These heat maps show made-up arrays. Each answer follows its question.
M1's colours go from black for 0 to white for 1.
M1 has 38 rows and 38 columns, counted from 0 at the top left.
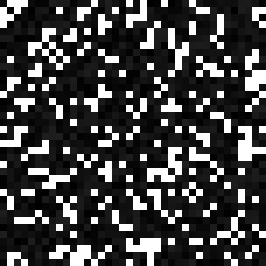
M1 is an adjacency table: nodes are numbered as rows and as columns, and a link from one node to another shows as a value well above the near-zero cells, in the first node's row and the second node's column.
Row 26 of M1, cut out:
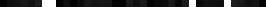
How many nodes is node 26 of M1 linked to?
4
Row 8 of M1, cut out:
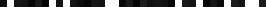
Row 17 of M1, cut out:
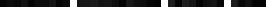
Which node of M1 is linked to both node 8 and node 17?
node 32
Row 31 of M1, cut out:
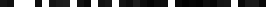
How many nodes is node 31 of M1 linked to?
9
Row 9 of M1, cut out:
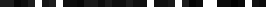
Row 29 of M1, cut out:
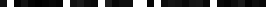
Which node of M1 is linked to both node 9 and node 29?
node 30
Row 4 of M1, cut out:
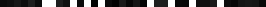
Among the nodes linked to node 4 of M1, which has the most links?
node 24
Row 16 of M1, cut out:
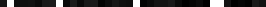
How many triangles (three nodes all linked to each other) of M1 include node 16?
1
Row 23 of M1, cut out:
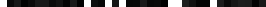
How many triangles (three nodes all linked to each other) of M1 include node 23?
4
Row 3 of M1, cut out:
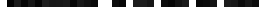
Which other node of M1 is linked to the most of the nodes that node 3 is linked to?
node 13
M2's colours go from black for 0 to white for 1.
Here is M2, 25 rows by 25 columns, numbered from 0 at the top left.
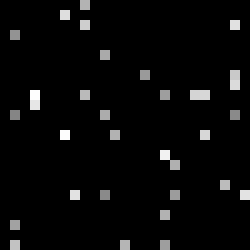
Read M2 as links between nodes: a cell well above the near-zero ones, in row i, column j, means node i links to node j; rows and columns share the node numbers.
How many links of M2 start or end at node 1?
5
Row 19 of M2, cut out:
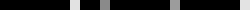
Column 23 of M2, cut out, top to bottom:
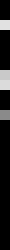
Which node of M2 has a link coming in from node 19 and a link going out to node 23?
node 7
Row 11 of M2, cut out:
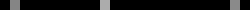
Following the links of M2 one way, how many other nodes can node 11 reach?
5
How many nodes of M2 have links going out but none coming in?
8
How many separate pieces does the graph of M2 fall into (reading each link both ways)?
2
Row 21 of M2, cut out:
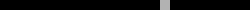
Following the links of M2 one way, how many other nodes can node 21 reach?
2
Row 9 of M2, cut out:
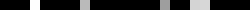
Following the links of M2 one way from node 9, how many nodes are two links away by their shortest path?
6
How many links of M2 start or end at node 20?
2
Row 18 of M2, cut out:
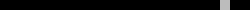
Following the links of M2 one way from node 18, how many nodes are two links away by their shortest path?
1
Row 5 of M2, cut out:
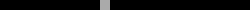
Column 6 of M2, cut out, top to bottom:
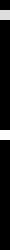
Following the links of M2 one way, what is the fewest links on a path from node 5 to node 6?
4
